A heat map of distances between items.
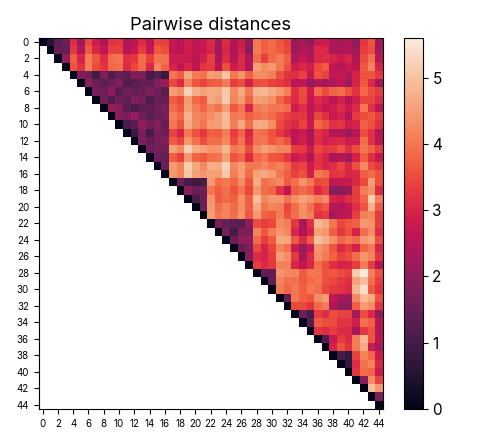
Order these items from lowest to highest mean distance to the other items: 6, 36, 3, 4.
4, 3, 6, 36
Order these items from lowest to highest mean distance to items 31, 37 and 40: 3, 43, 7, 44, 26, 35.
44, 7, 35, 3, 43, 26
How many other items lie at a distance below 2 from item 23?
5
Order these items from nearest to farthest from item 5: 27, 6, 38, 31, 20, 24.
6, 38, 27, 31, 20, 24
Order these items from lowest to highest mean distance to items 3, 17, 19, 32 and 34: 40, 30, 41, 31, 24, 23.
40, 41, 23, 31, 24, 30
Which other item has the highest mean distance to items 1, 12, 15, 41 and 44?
28
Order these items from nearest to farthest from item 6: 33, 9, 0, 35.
9, 35, 33, 0
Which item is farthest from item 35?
19
